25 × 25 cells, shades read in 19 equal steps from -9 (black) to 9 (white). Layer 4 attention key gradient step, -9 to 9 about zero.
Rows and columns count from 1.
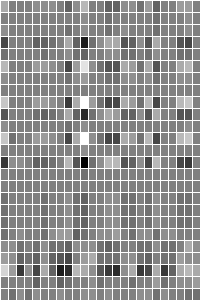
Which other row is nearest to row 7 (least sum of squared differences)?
3
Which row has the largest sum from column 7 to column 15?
20
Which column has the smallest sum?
9
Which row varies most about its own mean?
23
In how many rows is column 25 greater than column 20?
9
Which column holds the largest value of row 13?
11
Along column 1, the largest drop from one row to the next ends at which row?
10
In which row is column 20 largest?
14
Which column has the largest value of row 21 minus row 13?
24
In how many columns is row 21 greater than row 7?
6
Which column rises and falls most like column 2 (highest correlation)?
25
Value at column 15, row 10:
2
